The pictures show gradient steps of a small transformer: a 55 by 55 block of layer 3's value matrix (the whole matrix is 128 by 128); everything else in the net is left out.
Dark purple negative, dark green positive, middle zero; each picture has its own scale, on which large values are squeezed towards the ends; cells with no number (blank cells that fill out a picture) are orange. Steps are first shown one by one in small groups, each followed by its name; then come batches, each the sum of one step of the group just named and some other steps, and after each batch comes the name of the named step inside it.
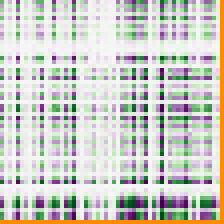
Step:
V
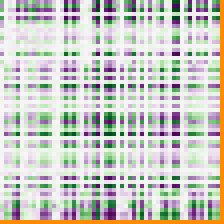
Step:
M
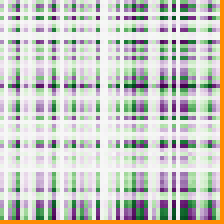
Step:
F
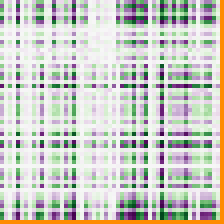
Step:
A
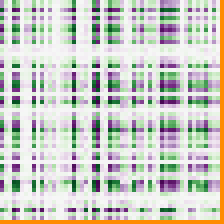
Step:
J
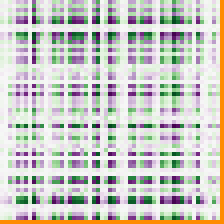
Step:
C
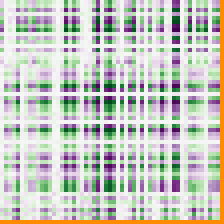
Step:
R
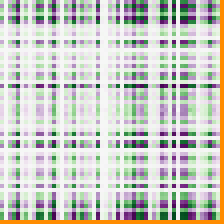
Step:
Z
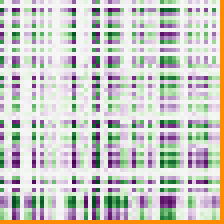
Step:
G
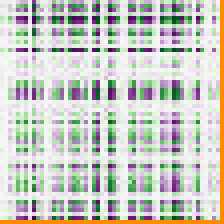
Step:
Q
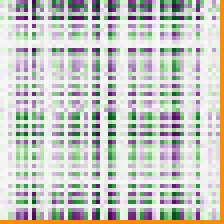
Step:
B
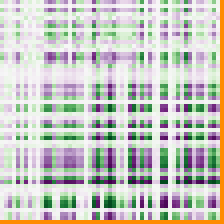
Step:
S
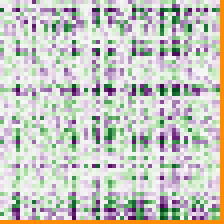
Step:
R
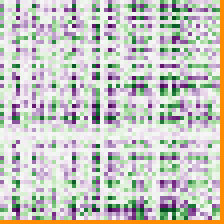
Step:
F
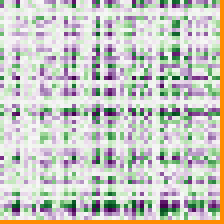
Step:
S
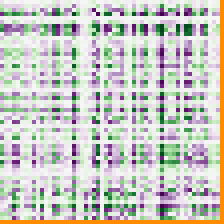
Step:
G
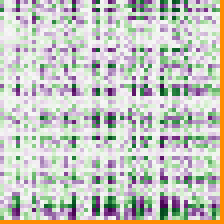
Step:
S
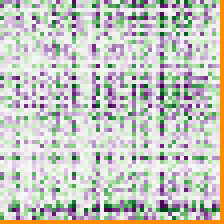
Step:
A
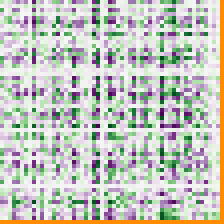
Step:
G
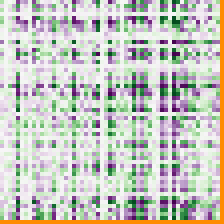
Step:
F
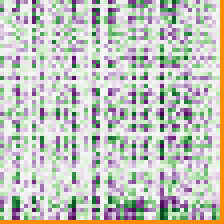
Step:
G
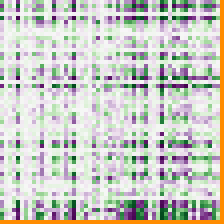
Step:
A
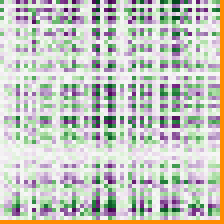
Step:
M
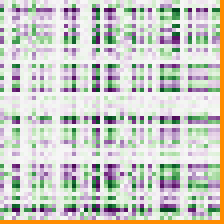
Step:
J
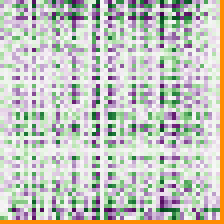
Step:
B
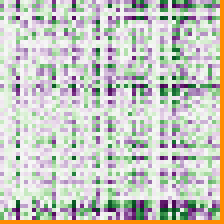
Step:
Z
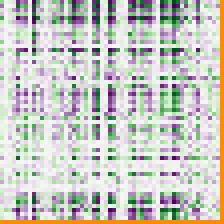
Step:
B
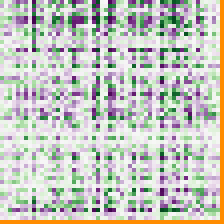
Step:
Q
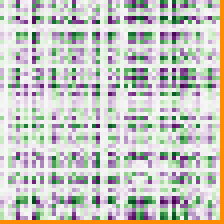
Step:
C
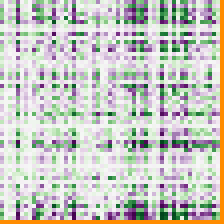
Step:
A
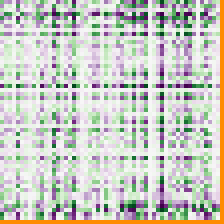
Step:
A
